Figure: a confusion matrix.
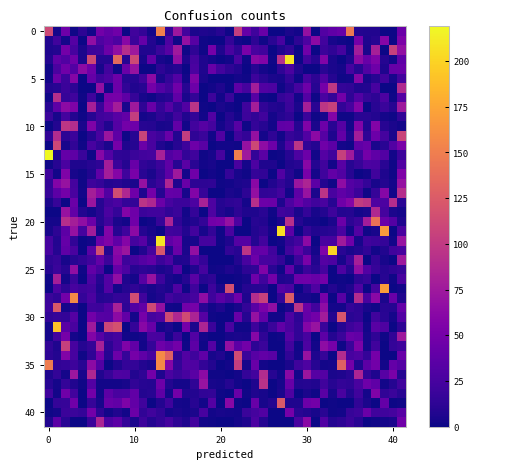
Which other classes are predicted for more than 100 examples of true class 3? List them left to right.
5, 8, 10, 28
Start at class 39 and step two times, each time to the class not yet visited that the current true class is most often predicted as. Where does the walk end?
21
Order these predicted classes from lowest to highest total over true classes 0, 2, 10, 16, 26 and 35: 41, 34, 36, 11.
11, 36, 41, 34
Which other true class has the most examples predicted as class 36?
18
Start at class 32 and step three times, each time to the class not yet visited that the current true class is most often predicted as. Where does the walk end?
33
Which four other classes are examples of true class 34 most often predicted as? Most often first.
13, 14, 22, 30
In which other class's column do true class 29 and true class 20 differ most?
38
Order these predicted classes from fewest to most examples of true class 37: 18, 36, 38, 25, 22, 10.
22, 10, 36, 38, 18, 25
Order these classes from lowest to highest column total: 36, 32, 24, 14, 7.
14, 7, 32, 36, 24
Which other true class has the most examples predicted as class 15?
30
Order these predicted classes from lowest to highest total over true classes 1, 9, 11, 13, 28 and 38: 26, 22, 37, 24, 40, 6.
26, 40, 37, 6, 24, 22
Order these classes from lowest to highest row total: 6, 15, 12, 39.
39, 15, 6, 12
